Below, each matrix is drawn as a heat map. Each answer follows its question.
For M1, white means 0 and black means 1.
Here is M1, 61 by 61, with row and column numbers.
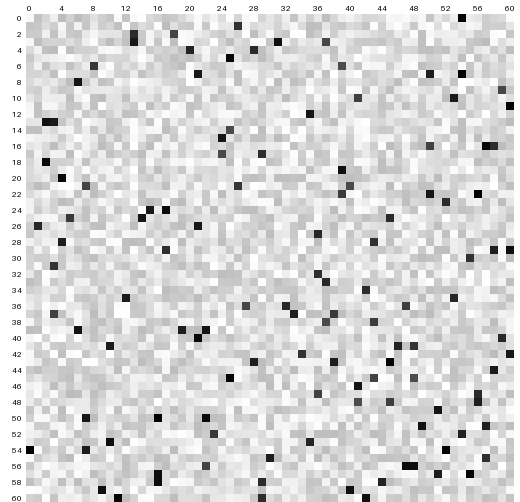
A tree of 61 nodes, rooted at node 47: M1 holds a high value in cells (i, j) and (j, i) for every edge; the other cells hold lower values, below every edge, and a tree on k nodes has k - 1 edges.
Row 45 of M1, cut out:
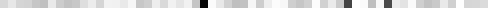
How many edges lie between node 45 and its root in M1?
3
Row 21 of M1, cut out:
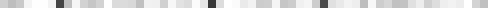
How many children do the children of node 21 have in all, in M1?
2
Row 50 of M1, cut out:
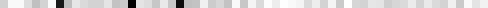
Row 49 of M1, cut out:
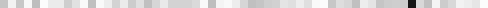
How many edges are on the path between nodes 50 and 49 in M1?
4
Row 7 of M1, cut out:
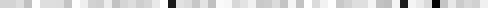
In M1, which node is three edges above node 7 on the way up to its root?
56
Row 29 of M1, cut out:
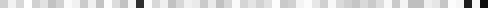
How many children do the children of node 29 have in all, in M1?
3
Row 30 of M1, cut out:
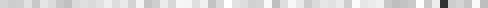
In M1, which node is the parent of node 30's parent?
57
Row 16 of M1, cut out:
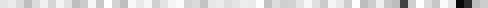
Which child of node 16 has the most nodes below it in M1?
58
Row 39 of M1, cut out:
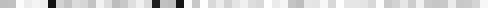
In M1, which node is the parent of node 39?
22
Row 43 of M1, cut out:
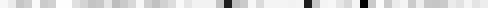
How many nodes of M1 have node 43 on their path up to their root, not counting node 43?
11
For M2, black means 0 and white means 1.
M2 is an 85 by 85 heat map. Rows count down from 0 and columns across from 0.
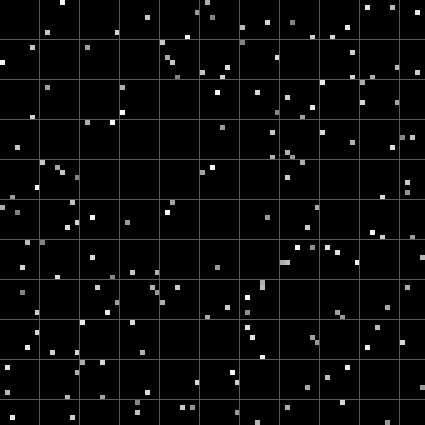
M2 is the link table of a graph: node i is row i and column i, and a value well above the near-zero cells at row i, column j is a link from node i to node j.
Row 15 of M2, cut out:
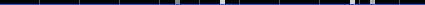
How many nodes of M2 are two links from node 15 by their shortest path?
5
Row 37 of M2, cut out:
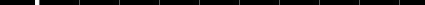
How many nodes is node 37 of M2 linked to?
1
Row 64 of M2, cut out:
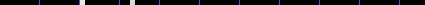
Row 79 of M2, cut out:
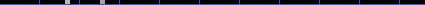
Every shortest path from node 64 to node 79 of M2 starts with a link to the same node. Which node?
node 16
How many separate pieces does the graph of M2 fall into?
5
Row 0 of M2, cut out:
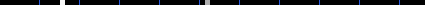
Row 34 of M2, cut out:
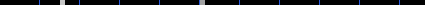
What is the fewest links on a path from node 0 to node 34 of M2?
2
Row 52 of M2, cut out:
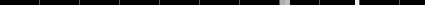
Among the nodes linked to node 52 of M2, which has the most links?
node 57
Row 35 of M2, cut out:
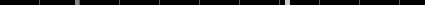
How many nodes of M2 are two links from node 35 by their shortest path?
7
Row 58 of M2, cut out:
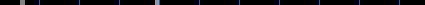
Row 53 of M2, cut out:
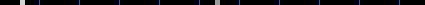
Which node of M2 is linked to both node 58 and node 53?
node 4
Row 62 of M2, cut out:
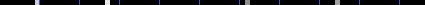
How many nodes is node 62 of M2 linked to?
4
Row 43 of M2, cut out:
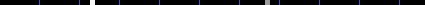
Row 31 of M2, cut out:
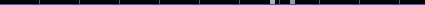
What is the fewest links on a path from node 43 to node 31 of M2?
4
